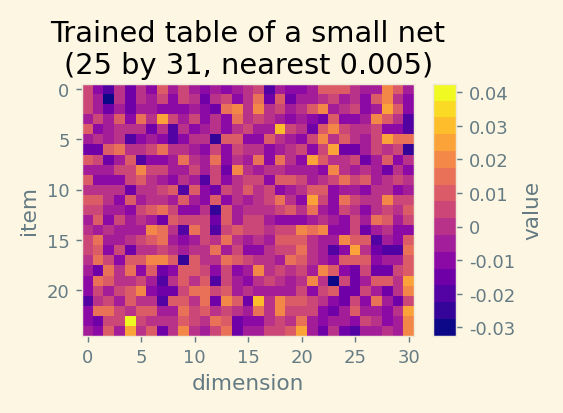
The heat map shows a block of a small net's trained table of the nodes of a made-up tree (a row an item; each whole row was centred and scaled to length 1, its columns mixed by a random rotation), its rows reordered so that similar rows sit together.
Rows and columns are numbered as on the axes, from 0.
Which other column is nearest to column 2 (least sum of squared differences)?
17
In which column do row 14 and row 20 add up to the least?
24
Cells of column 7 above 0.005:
7
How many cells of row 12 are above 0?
13
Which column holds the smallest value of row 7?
5
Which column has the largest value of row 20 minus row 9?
11
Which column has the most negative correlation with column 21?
23
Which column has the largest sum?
18
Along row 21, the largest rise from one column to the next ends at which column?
16
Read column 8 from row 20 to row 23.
-0.015 0.01 -0.005 0
